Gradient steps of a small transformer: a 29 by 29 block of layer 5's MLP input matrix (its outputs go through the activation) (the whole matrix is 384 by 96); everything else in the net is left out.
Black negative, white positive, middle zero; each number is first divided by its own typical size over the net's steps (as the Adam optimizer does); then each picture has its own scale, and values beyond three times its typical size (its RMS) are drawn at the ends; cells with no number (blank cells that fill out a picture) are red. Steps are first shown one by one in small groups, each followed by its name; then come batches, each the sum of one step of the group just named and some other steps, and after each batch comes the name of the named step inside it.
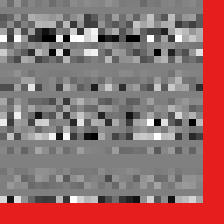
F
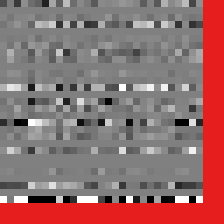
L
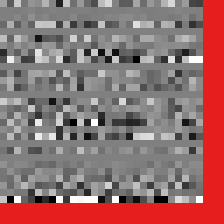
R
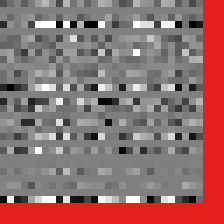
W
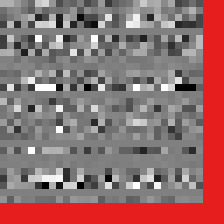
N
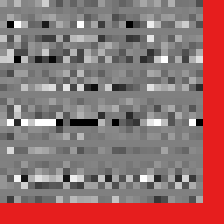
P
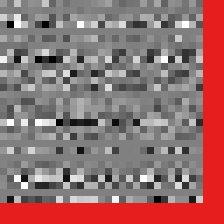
P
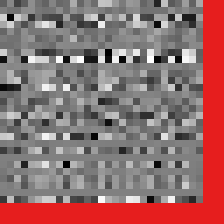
W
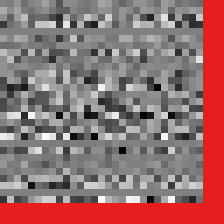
W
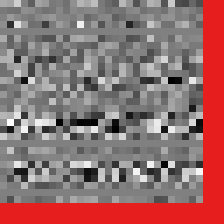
P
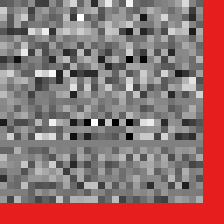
R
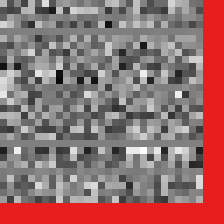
R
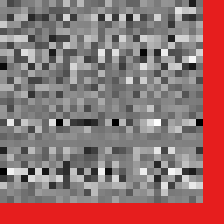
P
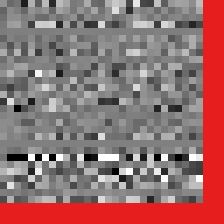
W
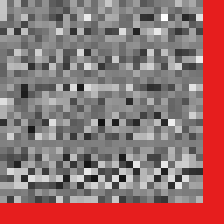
R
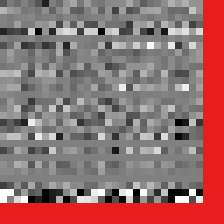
L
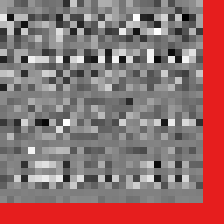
N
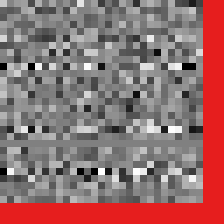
F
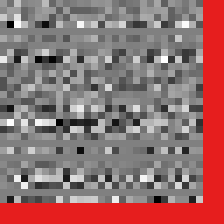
P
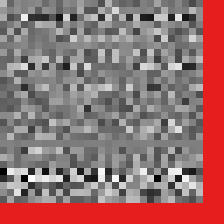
W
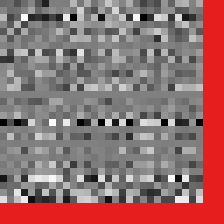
L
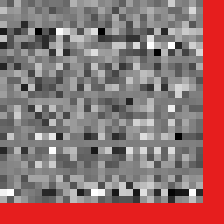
F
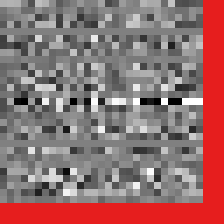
N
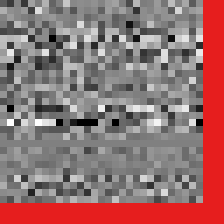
P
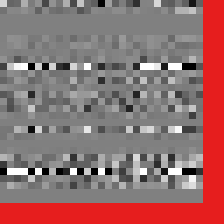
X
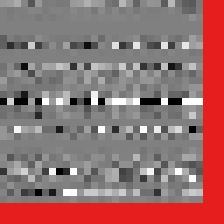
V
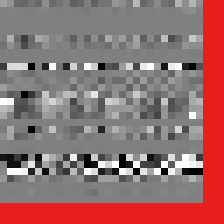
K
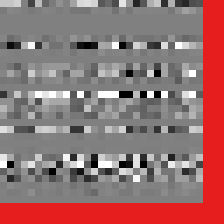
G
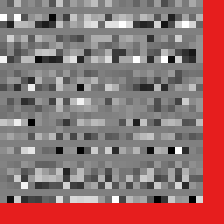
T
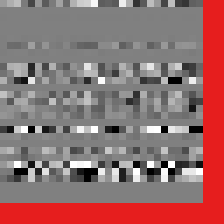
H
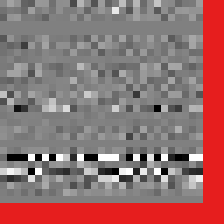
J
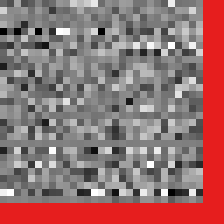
H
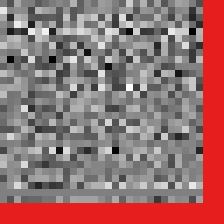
T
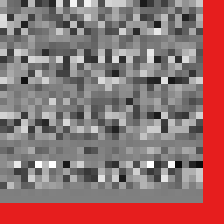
H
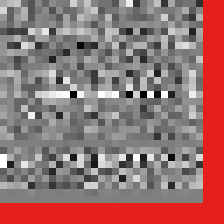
G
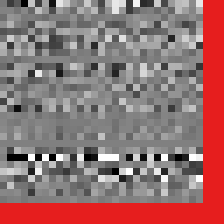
J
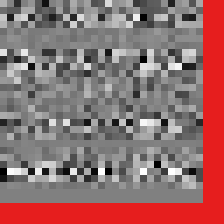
X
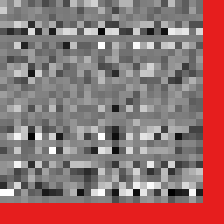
H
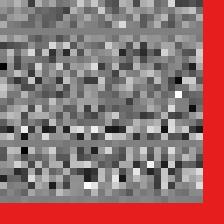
H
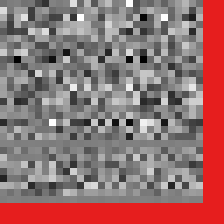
V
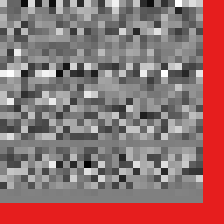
K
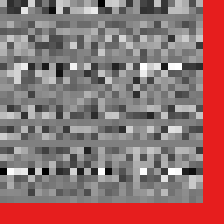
X
